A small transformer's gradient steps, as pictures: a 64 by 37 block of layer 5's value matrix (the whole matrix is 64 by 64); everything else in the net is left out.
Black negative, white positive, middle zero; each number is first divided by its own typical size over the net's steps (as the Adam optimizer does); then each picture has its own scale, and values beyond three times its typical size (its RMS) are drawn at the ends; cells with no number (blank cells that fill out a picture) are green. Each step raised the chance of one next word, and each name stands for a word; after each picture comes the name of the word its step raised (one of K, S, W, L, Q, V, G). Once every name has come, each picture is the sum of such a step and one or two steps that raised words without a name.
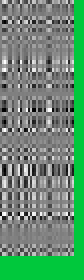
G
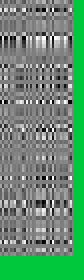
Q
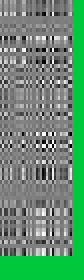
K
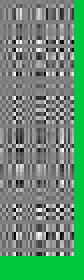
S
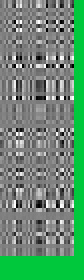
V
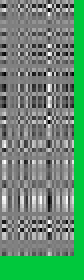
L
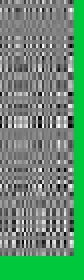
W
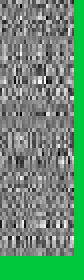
V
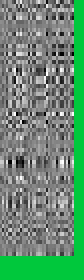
L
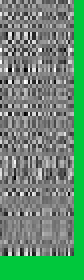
K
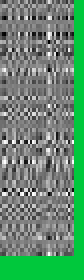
S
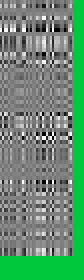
S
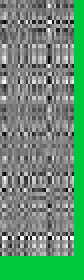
V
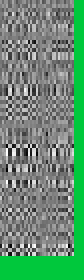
S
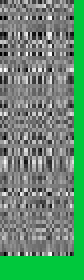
L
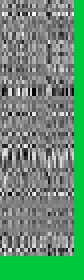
K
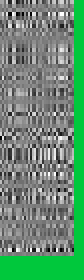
K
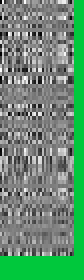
K
